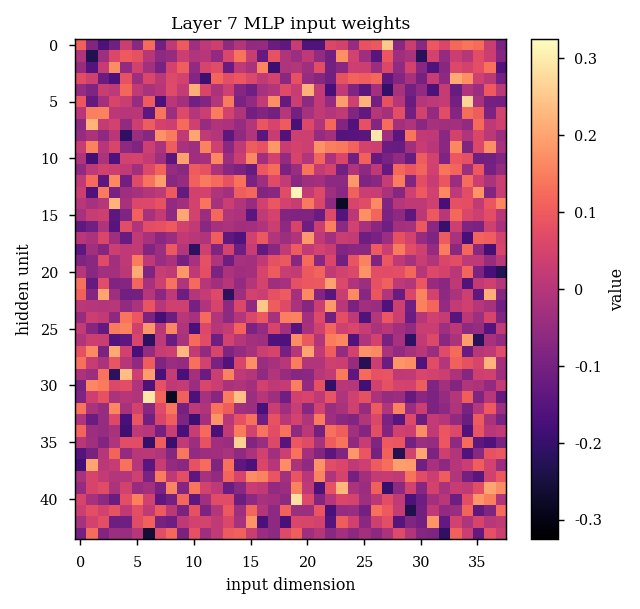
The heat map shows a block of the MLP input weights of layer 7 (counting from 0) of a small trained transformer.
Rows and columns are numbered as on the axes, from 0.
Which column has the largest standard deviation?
6
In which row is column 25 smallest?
28
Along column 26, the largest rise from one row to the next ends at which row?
8
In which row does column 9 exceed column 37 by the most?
20
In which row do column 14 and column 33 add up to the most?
3
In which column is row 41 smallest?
29
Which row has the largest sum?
9
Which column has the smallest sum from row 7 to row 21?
23
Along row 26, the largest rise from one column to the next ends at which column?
19
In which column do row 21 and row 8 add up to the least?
4
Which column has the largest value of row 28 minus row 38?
10
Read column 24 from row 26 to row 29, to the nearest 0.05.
-0.15 0.05 -0.05 -0.15
